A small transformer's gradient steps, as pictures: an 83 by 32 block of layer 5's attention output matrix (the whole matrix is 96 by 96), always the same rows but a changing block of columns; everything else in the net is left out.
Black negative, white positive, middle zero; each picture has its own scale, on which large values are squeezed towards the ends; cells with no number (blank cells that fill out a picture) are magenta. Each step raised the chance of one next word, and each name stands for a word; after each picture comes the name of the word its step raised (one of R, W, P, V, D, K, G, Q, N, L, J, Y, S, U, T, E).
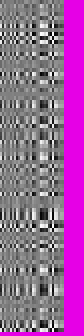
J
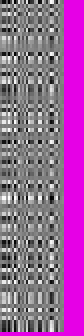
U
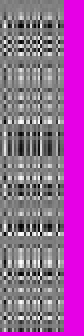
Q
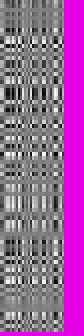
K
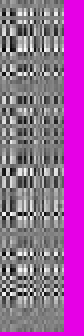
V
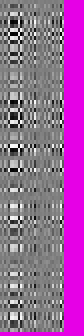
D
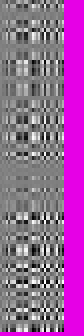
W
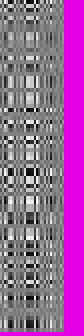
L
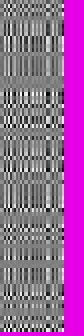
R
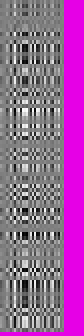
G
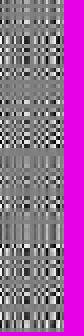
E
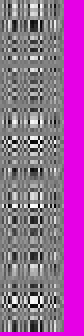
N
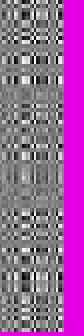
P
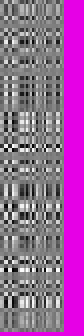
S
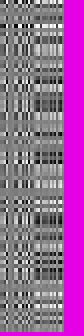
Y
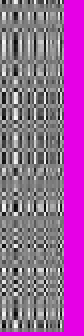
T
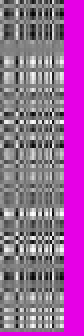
P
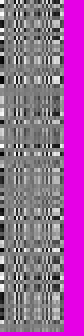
P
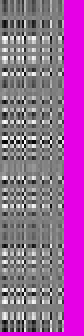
E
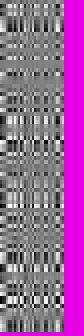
N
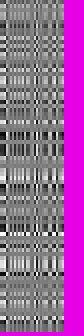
Q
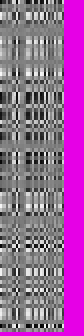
T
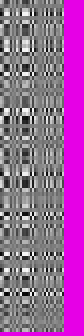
V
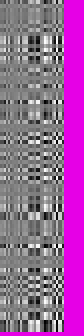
E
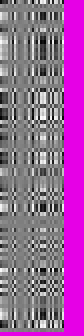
T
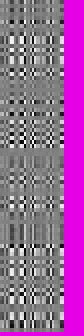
E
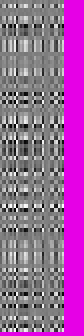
R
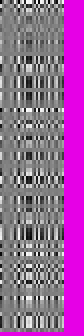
L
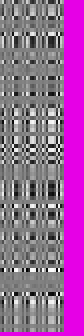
S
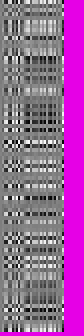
U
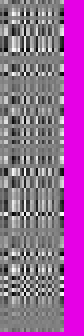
V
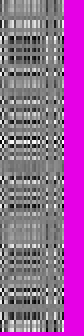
E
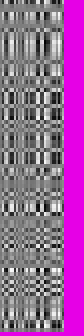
T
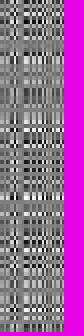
U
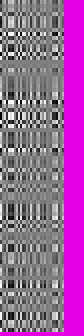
D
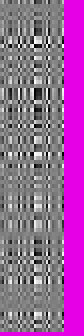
K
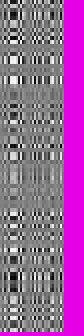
P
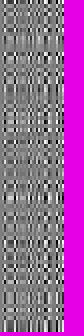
U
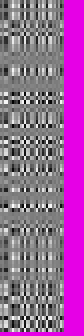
R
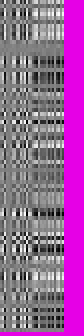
P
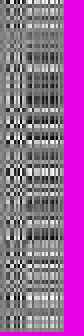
L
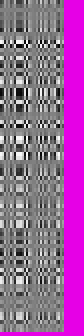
K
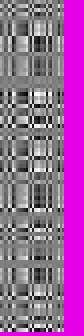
R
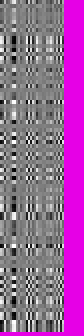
E
